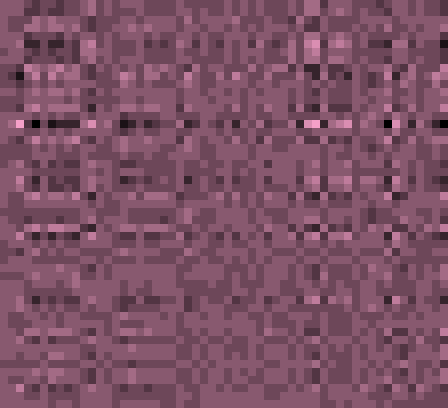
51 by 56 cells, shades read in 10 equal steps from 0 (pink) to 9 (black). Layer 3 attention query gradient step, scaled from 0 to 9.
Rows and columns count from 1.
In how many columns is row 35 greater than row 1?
19
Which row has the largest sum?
16
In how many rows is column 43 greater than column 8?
20
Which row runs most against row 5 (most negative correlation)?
9
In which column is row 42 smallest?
56
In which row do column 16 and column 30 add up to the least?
10
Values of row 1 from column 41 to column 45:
6 4 4 4 5
